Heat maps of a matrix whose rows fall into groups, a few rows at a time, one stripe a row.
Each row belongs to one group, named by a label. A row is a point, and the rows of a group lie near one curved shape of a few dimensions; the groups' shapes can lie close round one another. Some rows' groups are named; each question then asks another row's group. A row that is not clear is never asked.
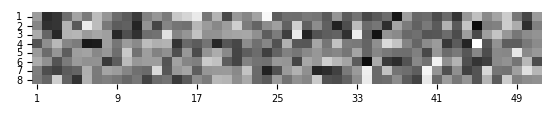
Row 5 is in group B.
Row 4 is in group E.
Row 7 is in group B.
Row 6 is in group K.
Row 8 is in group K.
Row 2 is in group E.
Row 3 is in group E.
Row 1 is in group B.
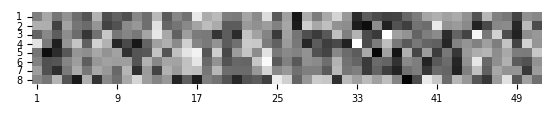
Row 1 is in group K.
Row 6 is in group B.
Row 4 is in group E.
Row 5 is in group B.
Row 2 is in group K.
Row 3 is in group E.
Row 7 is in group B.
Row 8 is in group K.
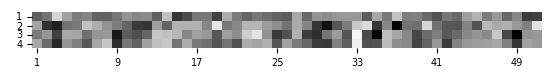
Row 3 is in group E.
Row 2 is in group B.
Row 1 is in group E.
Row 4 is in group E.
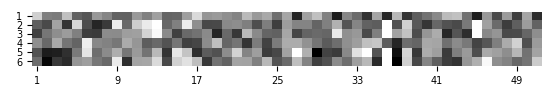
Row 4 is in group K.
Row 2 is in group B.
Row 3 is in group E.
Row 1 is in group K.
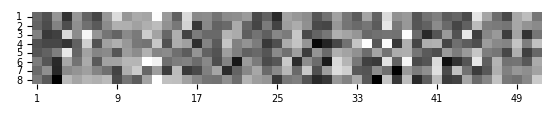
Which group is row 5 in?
E
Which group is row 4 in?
B
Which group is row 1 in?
B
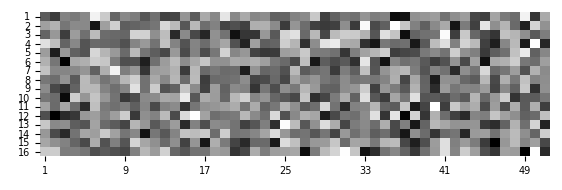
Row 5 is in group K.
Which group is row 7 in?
E
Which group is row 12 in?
B
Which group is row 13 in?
K
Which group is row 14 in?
B
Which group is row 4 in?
K
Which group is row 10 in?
E
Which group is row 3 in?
K
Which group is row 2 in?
E
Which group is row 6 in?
E
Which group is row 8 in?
B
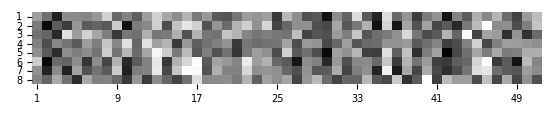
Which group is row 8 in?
K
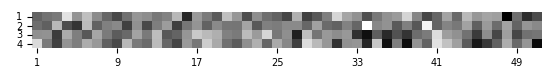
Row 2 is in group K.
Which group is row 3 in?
K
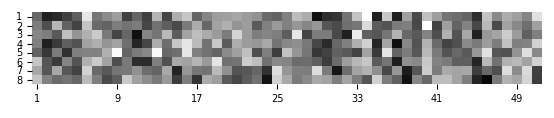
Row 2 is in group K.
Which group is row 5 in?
B
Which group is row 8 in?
K
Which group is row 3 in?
E
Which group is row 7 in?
K
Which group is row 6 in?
B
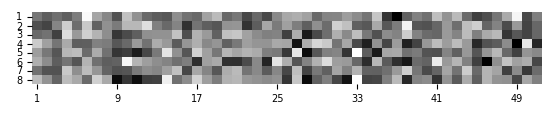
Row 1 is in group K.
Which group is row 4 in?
K
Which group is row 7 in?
E
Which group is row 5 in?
E
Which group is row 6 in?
K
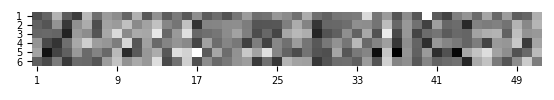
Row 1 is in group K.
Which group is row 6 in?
B
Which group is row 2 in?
B
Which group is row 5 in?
B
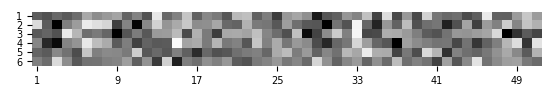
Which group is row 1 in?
B
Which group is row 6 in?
E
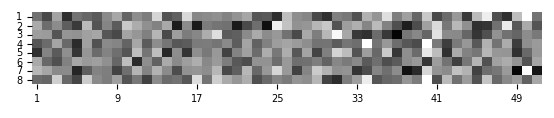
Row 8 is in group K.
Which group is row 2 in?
K
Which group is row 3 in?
K
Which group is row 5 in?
K
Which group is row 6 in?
B
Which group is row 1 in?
B
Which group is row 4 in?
K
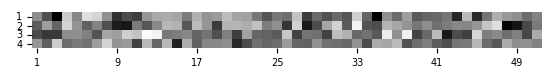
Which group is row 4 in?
E
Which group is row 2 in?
E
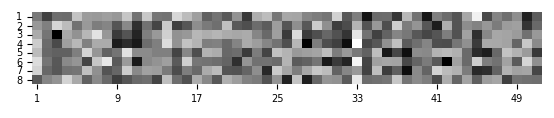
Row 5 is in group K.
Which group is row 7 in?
K
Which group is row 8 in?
E
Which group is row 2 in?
E
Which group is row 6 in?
E
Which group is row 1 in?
B
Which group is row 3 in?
E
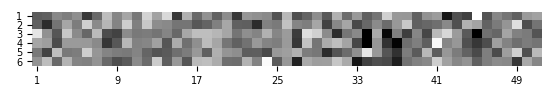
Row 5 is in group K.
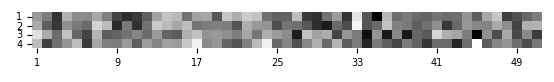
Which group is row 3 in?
K
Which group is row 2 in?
E
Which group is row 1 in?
E
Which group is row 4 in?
B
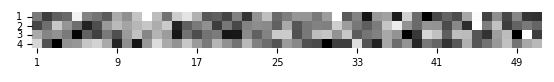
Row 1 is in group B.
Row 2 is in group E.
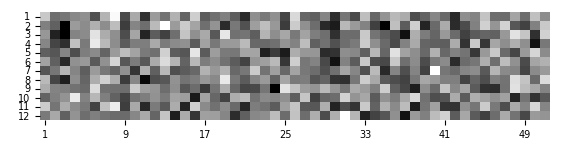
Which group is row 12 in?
K
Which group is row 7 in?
K
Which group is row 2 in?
E
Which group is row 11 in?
E
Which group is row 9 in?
K
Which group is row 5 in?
B
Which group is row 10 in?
E
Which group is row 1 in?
E
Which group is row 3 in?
B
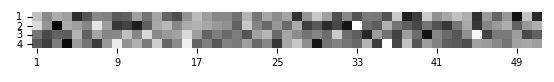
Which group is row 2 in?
E
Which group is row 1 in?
K
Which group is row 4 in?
B
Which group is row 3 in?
B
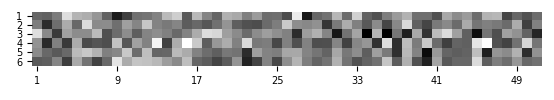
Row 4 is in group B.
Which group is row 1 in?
E
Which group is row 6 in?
B
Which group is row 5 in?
B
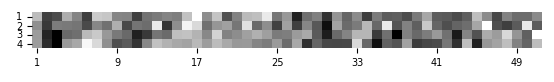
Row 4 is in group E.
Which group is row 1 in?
B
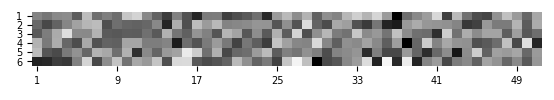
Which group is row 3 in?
E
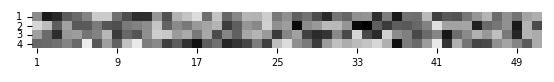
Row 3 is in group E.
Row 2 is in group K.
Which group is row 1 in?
B
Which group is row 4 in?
K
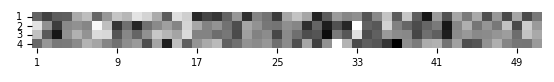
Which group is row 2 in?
E
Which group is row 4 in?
K
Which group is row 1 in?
B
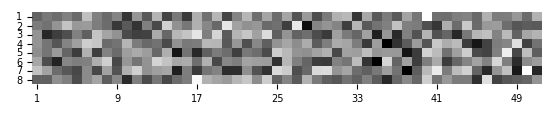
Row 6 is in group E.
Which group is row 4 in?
K
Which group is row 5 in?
K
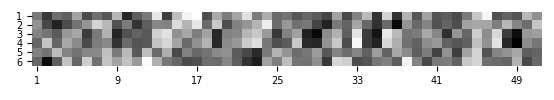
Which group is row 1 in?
B
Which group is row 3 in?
E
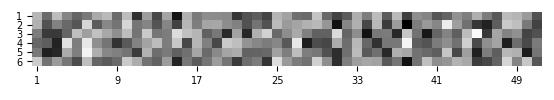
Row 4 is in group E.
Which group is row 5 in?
E
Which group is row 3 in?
B
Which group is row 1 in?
E
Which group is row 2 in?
K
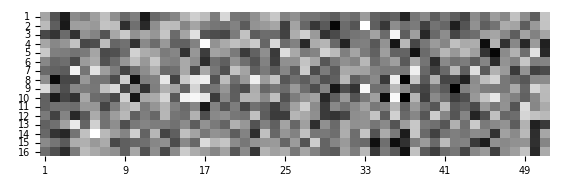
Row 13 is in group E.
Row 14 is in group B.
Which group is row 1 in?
B
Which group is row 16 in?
B
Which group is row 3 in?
B
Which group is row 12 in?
B
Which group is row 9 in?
E
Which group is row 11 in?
B
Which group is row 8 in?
B
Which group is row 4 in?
K
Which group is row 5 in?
K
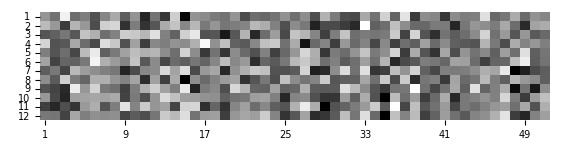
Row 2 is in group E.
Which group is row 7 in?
E
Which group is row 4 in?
B
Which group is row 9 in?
E
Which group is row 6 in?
K
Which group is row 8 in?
E
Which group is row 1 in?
E
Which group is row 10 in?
E
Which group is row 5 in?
B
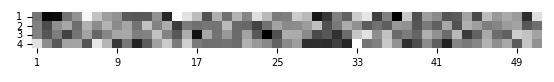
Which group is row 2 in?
E
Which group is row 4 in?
E
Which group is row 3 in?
B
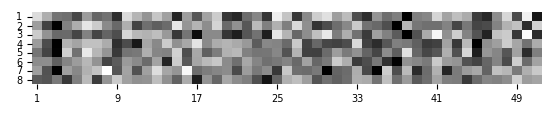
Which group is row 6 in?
K
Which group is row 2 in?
B
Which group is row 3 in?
K
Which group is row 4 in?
E
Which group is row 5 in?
E
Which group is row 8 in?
B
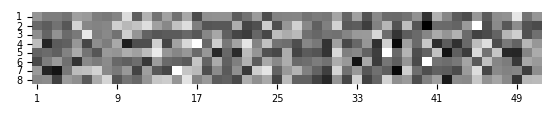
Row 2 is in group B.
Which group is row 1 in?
B
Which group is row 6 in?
K
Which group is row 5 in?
E
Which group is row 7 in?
B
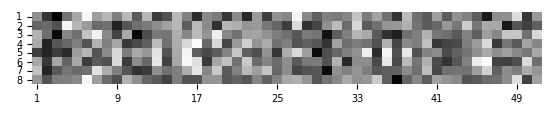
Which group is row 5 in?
B
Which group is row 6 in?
B
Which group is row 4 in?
B
